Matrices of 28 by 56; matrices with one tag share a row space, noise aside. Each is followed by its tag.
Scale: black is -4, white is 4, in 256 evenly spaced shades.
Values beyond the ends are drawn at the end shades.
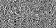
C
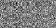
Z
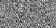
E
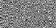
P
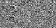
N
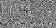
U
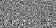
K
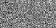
P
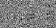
E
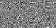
E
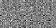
U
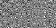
P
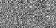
E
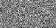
E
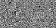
C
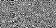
N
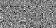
U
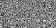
P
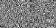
E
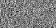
C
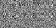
C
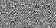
N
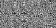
K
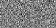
E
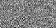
K
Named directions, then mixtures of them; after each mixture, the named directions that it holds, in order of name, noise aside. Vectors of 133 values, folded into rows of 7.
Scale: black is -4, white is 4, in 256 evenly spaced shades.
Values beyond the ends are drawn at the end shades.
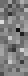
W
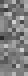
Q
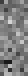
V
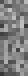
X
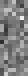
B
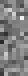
B, X.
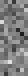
B, V, W.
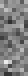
V, X.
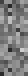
V, W, X.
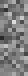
Q.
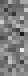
Q, W.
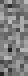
V, W, X.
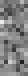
W, X.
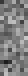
B, Q, V.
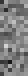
Q, V, X.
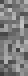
X.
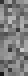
V, W, X.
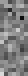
B, W, X.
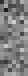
Q, V, W.
